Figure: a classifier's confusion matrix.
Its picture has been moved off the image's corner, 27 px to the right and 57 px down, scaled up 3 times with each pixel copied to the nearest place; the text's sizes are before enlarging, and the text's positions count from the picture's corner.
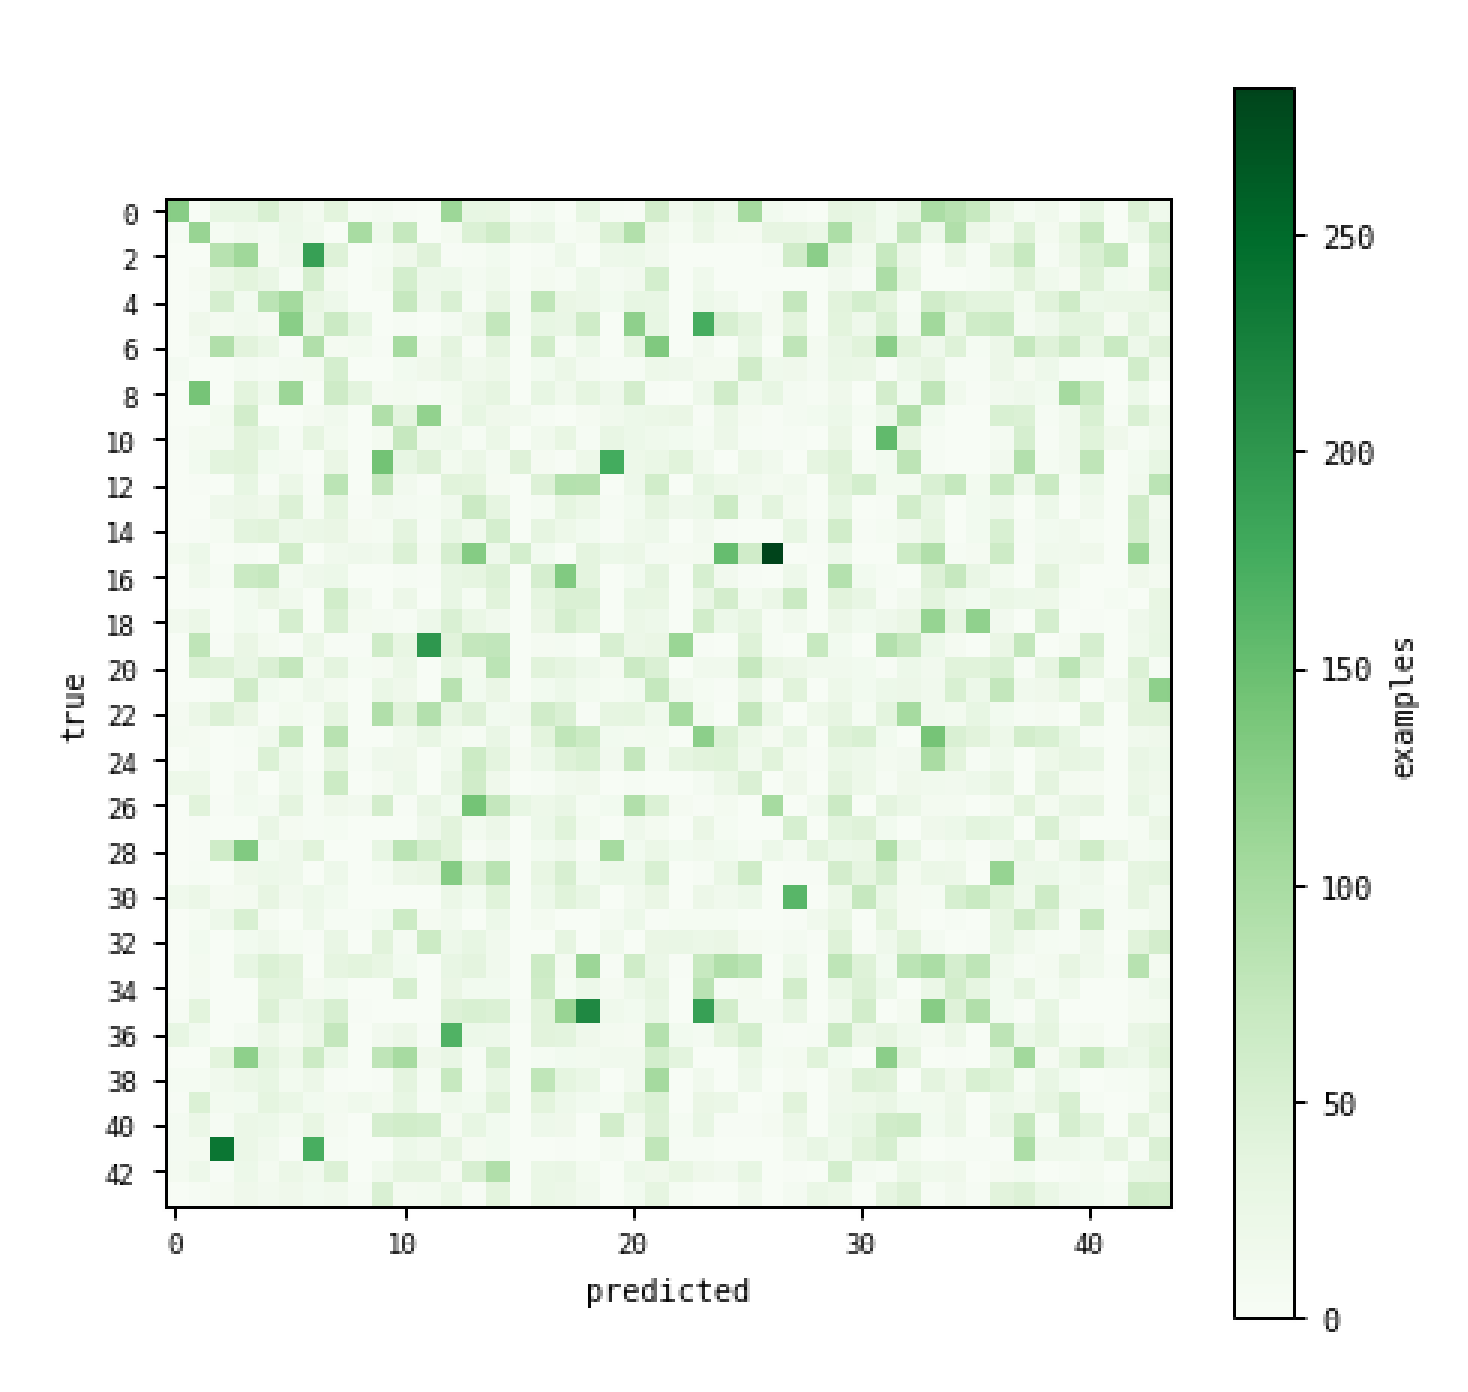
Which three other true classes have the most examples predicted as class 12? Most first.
36, 29, 0
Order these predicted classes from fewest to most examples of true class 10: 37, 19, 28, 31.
28, 19, 37, 31
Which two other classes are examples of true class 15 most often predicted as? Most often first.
26, 24
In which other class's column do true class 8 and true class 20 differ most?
1
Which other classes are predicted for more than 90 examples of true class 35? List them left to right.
17, 18, 23, 33
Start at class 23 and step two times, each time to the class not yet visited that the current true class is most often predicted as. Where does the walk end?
18
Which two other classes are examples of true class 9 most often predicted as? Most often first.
11, 32
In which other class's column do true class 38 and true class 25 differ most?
21
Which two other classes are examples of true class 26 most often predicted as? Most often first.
13, 20
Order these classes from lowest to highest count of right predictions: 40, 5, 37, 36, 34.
40, 34, 36, 37, 5
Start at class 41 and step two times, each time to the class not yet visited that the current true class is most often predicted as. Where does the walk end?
6
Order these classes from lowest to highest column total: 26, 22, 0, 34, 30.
0, 22, 26, 30, 34
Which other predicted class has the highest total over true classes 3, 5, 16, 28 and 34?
23
